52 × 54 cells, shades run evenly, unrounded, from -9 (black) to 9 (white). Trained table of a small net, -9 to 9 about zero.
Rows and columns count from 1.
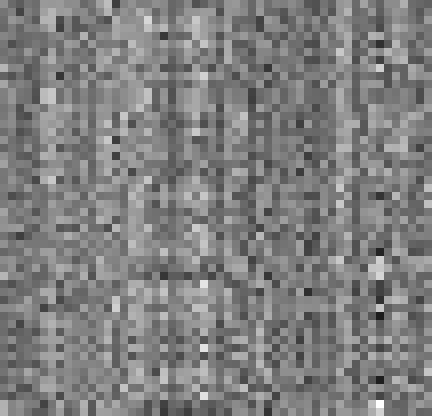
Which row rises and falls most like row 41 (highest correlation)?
2
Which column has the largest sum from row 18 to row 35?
43
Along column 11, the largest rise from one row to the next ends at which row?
5
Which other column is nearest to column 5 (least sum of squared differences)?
22
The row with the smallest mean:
52
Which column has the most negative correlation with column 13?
26
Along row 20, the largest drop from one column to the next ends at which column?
15
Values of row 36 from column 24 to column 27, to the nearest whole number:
2 -1 7 1
